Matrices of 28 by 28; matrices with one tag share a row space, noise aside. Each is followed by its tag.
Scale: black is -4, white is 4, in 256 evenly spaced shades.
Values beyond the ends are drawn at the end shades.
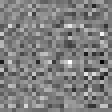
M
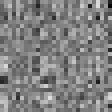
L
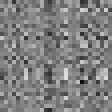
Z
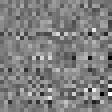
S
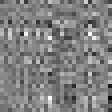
S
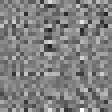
Z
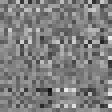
S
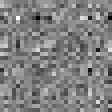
L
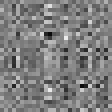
Z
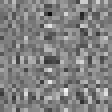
Z
